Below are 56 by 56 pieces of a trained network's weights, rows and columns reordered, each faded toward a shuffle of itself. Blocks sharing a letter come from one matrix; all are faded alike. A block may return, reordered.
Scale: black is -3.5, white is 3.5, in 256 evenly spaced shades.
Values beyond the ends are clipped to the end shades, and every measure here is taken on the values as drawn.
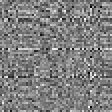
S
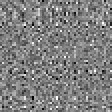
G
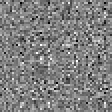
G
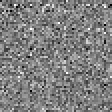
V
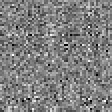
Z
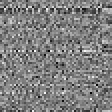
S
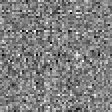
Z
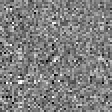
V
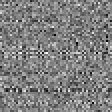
S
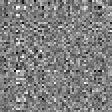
G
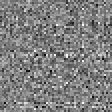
Z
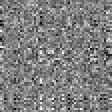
G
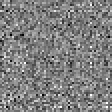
Z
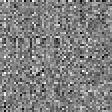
G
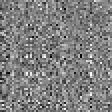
G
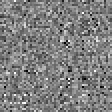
V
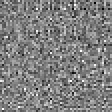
Z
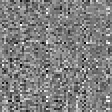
G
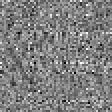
Z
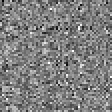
Z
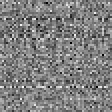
S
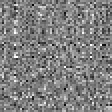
G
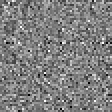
V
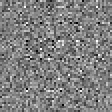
V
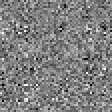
V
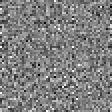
Z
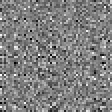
G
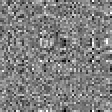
G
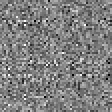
Z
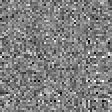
V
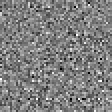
V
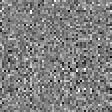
G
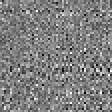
G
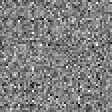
Z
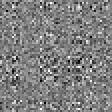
G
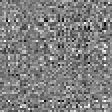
G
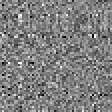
V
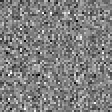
Z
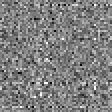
Z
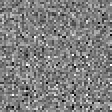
V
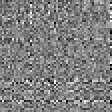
S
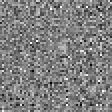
Z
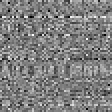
S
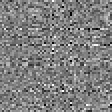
S
